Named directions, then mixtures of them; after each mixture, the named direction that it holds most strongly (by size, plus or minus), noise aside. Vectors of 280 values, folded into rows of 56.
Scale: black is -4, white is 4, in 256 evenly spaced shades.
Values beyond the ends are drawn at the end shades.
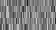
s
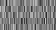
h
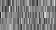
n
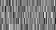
s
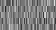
n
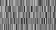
h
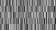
h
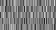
h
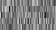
n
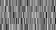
s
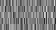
h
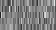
n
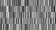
s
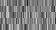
s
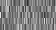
n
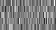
n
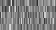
n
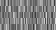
h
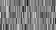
s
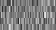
n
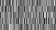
n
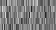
h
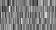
n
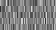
h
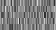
n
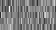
n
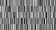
h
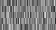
s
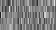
n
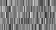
h
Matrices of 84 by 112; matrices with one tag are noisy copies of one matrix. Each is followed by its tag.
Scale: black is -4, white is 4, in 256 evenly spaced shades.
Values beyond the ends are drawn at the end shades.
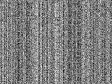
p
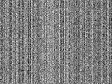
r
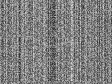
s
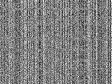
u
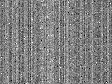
r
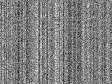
p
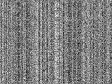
p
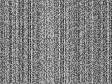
r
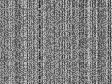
u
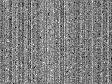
r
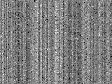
p
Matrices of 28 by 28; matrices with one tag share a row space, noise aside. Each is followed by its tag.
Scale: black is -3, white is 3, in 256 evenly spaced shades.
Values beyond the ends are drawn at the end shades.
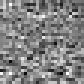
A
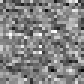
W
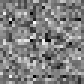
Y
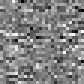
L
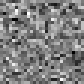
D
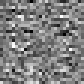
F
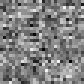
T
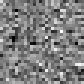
D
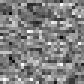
A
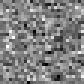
Y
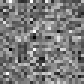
Y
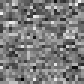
L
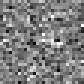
Y
